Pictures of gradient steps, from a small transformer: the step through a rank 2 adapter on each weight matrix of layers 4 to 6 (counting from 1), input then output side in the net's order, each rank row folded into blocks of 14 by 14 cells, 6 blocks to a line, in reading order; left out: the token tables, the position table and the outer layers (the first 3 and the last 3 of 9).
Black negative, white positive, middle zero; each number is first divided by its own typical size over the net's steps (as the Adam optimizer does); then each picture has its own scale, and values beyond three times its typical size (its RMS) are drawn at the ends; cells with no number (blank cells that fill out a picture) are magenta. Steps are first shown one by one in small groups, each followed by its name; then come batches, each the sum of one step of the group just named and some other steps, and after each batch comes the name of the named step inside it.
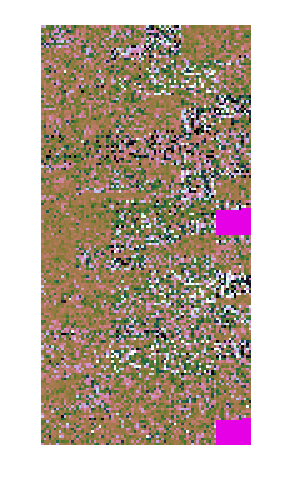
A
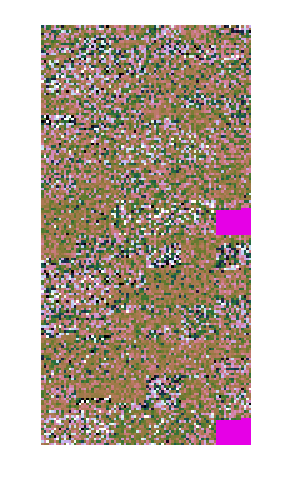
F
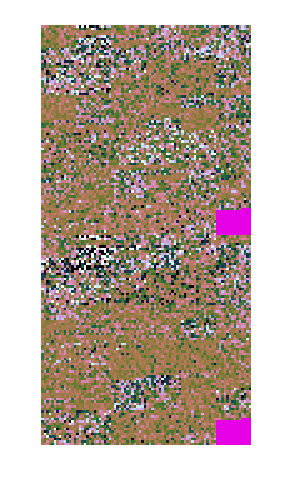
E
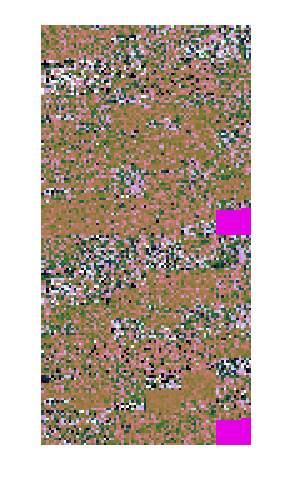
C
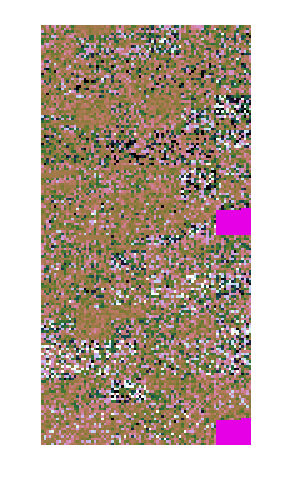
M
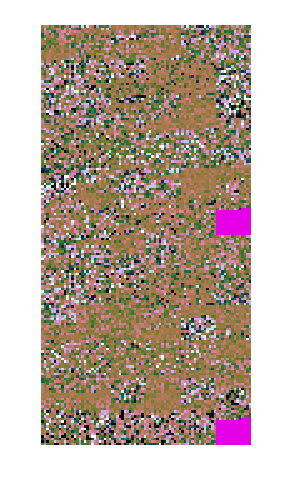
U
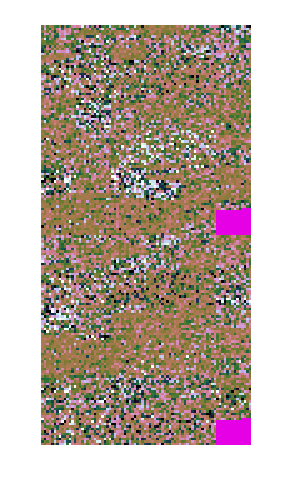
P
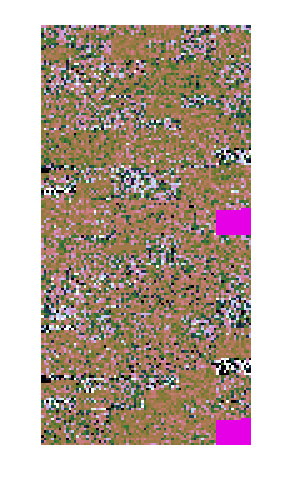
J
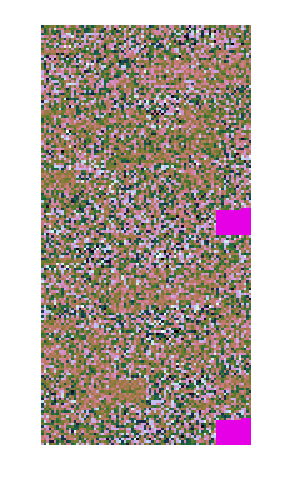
C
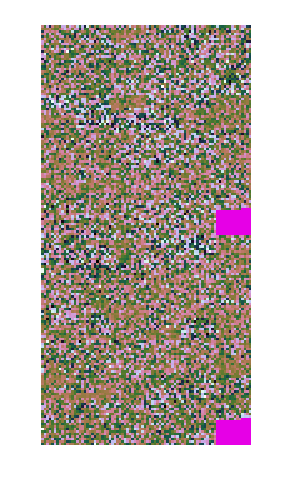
E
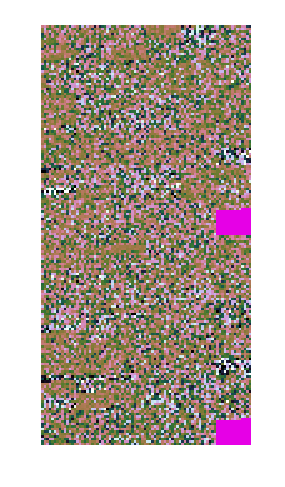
J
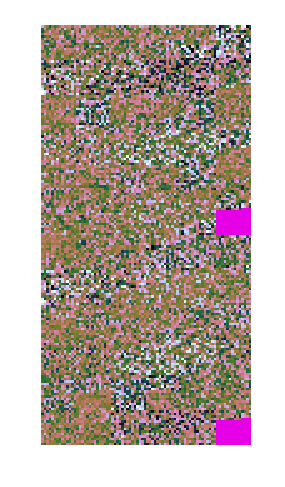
C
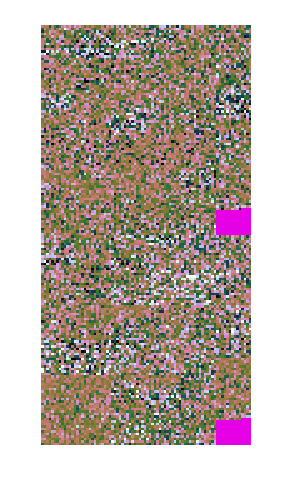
M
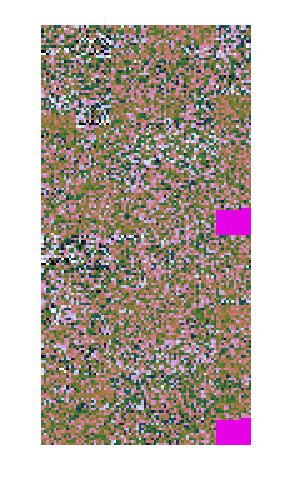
E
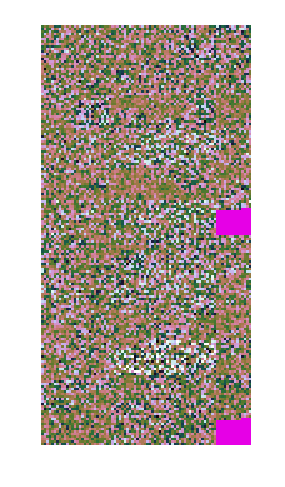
F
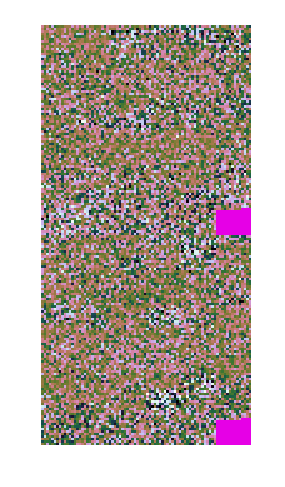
U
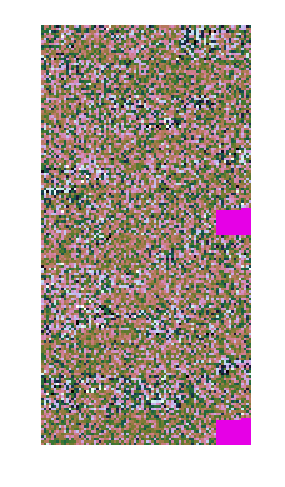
J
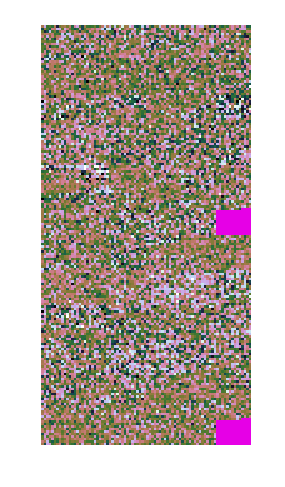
M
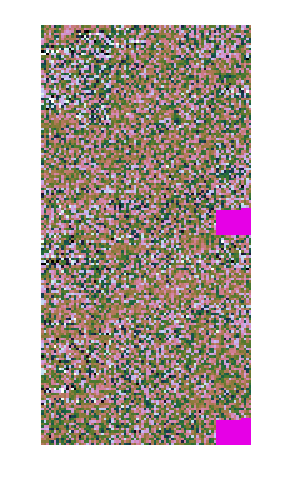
C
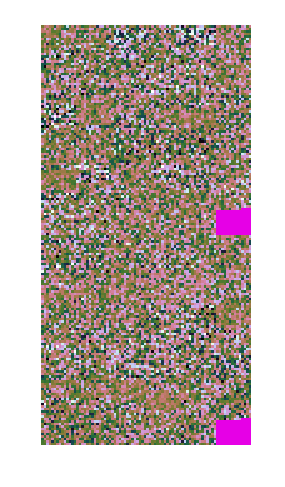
C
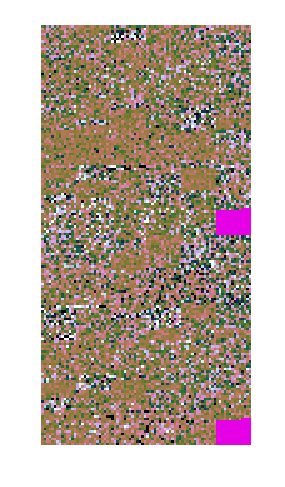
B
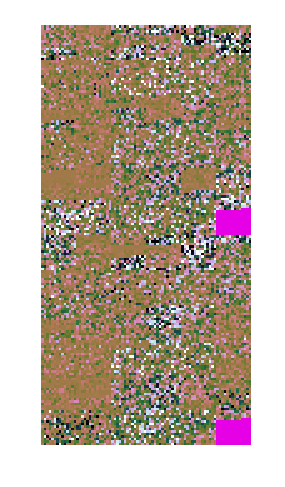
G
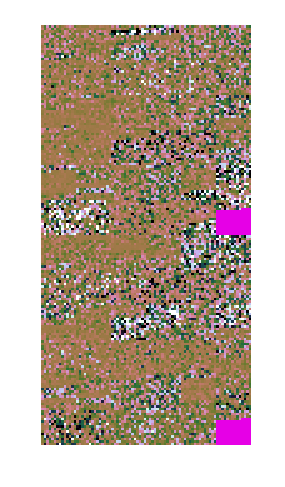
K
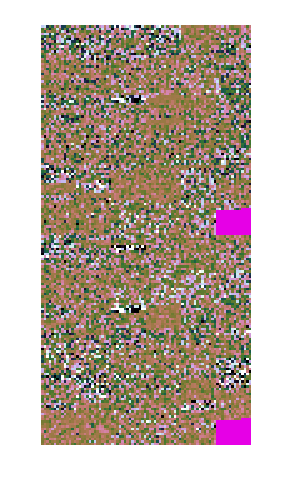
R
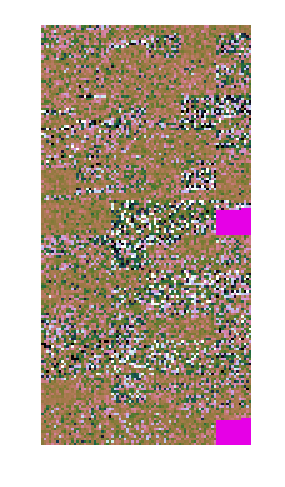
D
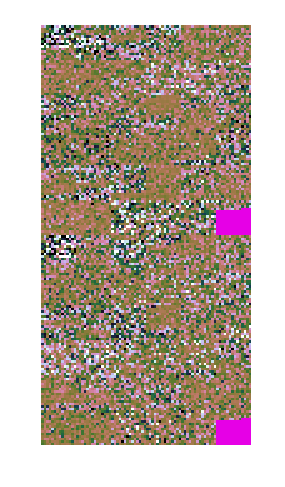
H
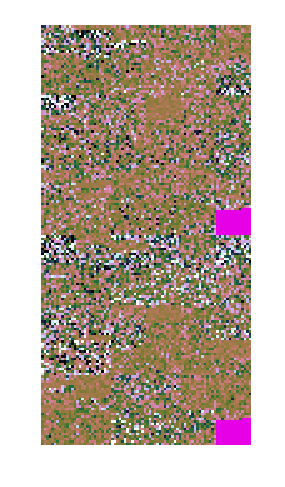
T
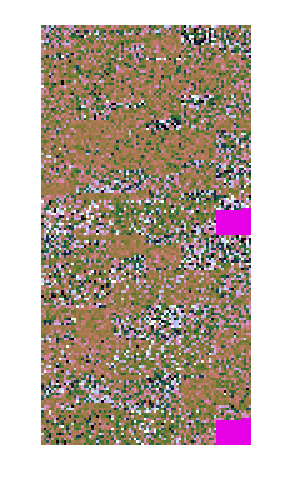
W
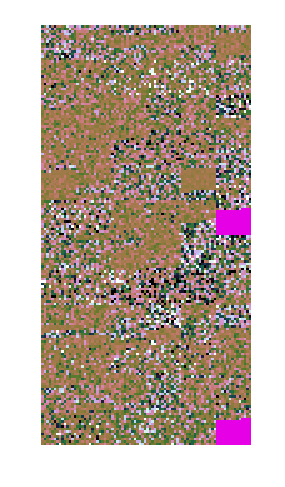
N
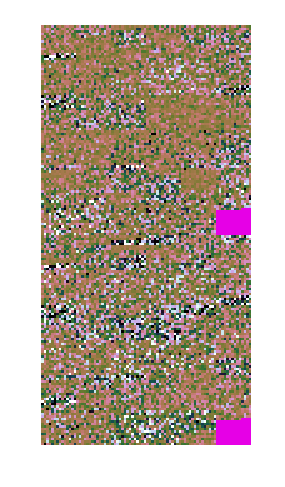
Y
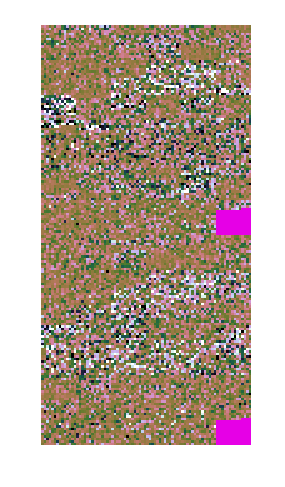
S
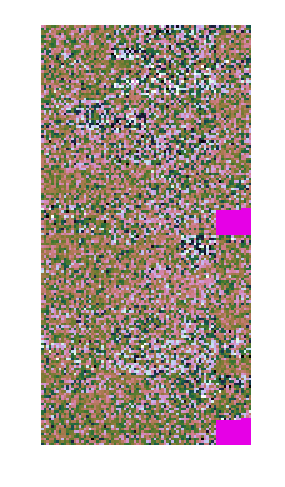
S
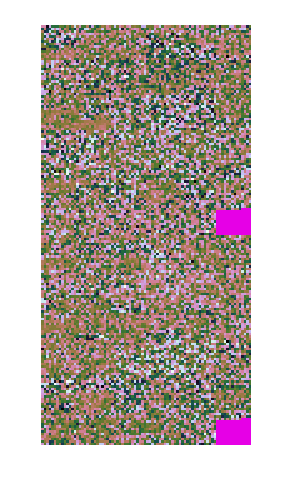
R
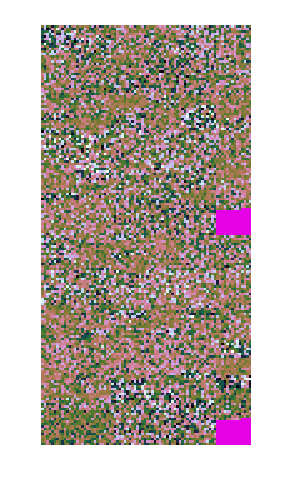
H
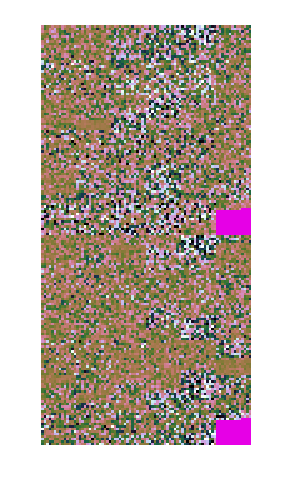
K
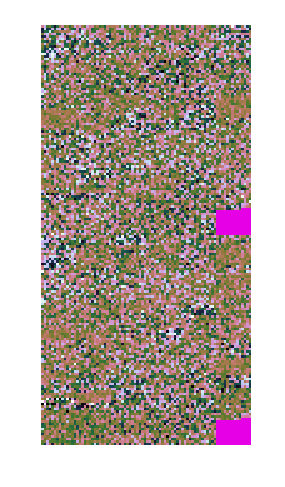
Y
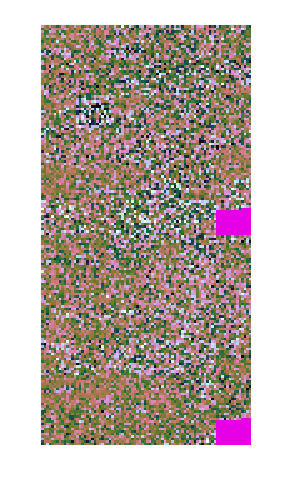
D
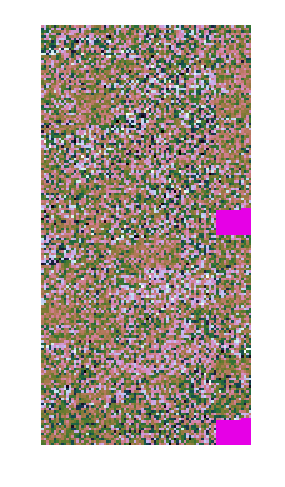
S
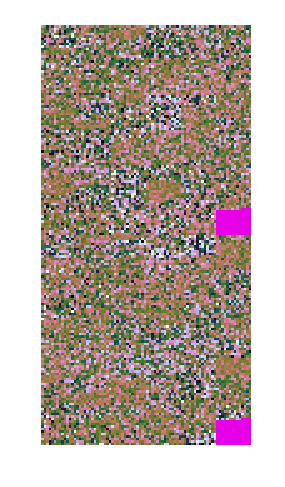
H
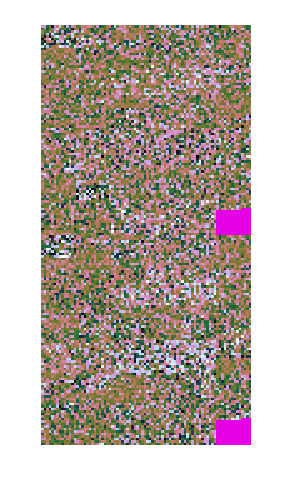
H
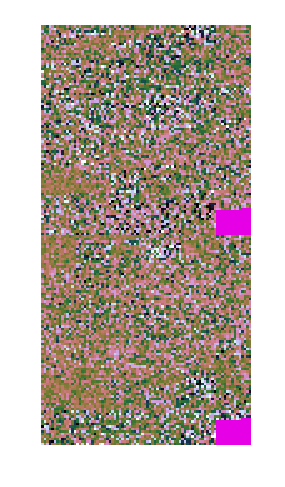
S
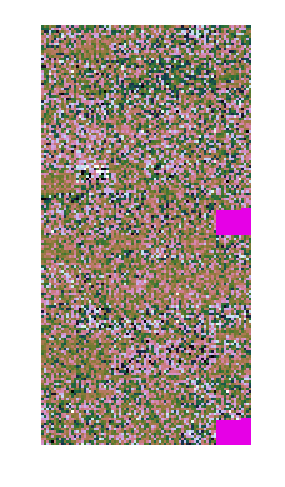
K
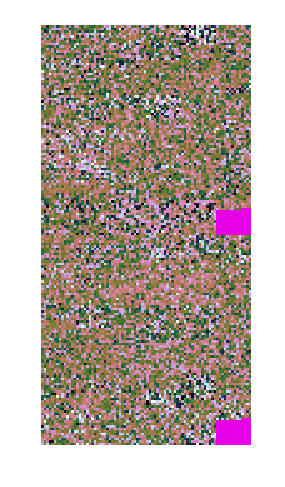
R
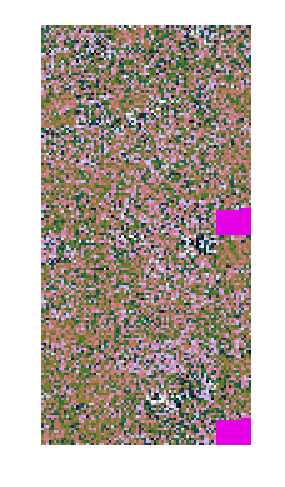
D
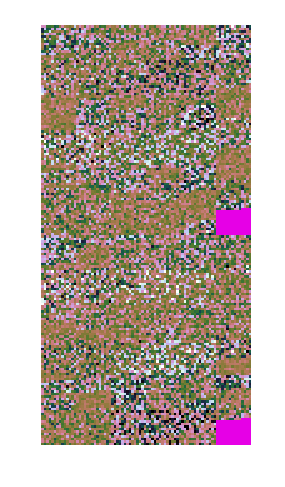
B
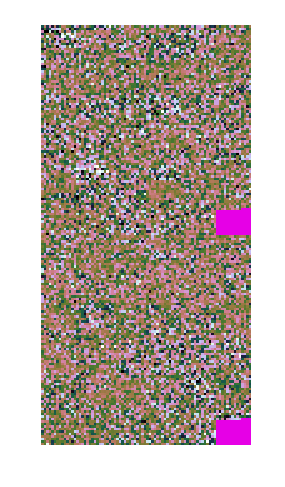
H
